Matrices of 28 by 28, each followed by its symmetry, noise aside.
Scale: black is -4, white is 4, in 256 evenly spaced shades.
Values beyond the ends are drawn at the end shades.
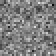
mirrored left to right.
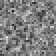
symmetric across the other diagonal.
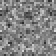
mirrored left to right.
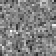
no symmetry.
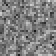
no symmetry.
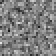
symmetric.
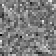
symmetric across the other diagonal.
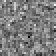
no symmetry.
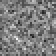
symmetric across the other diagonal.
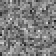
same after a half turn.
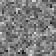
symmetric.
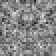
mirrored left to right.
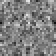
mirrored left to right.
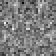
mirrored left to right.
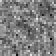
symmetric across the other diagonal.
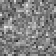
symmetric.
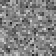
symmetric across the other diagonal.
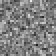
symmetric.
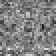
mirrored left to right.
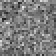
symmetric.
